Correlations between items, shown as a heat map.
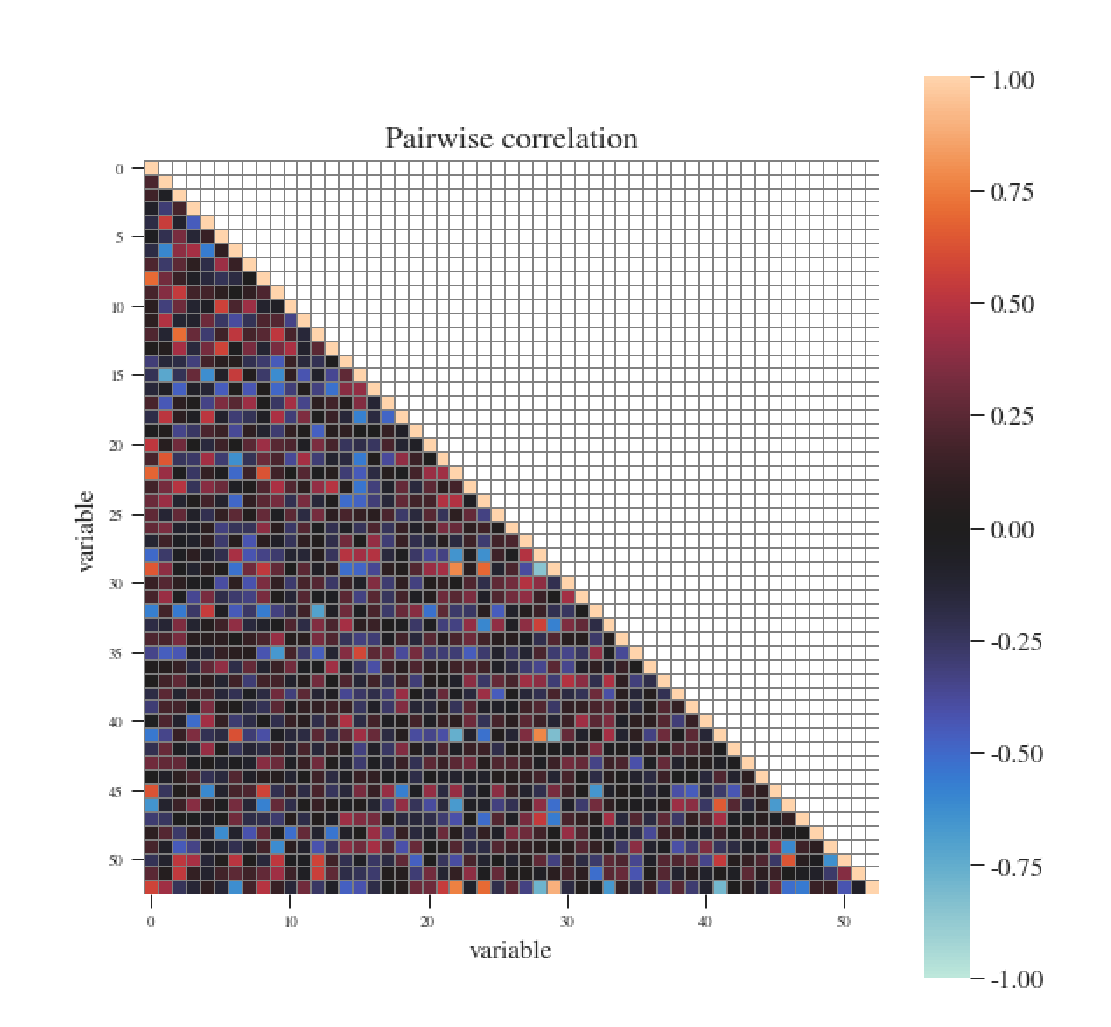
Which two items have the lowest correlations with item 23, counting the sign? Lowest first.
15, 35
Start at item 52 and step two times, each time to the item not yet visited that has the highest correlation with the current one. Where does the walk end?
22
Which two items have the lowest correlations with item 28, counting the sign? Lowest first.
29, 52
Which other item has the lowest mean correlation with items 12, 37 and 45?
32
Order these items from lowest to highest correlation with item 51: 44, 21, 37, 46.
21, 46, 44, 37
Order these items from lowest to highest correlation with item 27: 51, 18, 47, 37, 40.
51, 18, 40, 47, 37
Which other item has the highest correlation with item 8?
0
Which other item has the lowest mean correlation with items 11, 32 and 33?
45
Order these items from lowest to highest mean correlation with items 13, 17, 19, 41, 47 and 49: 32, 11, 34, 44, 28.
11, 34, 44, 32, 28
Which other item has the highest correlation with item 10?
5
